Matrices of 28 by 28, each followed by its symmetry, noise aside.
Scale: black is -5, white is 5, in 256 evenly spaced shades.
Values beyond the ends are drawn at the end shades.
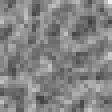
symmetric across the other diagonal.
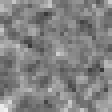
symmetric across the other diagonal.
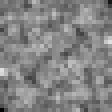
same after a half turn.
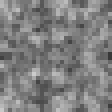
mirrored top to bottom.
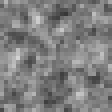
antisymmetric.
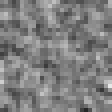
antisymmetric.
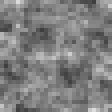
same after a half turn.
